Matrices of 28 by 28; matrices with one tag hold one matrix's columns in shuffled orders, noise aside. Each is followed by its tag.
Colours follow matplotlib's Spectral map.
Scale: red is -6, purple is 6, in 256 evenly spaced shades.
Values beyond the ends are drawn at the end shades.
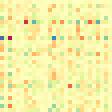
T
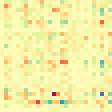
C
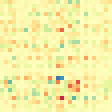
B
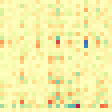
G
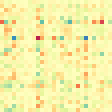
T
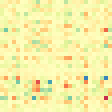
B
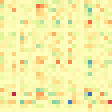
C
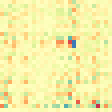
G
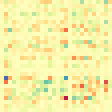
B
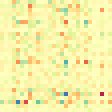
C
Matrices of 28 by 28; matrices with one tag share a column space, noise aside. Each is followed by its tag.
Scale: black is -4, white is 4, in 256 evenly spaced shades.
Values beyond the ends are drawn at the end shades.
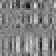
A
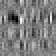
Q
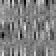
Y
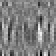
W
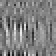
W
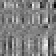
A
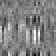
W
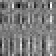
A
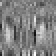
W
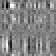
A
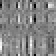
A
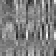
Y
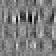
Q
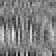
W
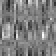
Y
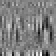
W
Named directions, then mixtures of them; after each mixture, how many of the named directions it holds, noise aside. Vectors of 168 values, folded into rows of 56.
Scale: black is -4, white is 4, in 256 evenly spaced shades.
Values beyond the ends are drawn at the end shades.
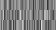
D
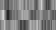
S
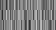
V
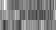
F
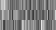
two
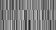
one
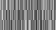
one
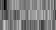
one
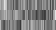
one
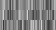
four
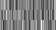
three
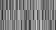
one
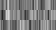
two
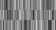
three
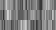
two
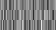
two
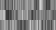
one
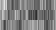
two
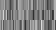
four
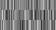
three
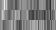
two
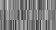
three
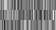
four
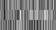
three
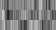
one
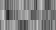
one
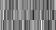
four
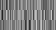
one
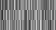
one
